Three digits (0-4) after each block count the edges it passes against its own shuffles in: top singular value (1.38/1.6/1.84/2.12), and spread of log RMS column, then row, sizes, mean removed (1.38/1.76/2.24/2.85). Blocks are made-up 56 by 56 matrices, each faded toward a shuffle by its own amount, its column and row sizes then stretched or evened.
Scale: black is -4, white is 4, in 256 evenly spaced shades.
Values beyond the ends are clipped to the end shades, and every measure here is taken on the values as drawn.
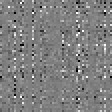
2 4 3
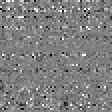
1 1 4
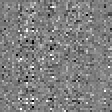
2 3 1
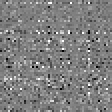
1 3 4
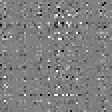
2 3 3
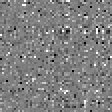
3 1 1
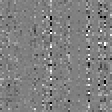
2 4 1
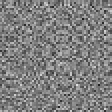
4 1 1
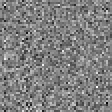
3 2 0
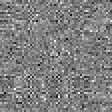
4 0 2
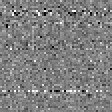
3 0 3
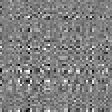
4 3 4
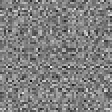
4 1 4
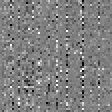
4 4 0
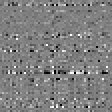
4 1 4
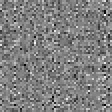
3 3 0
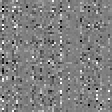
2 4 1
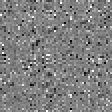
3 2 1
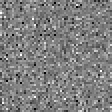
1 1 1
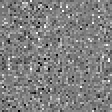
1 1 0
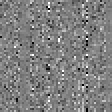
2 4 0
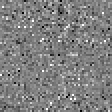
1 1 2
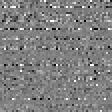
3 0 4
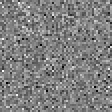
2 1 2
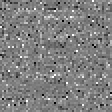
1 0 1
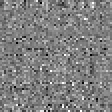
2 1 3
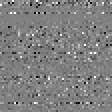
0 0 4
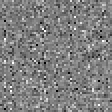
1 2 0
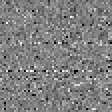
3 0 2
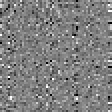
4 3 1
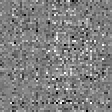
1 3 2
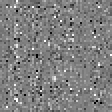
1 3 0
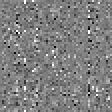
2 3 0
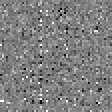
1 2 1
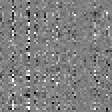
4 4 1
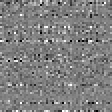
2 2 4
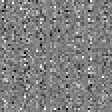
1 4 0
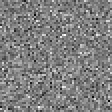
1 1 1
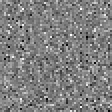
1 2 0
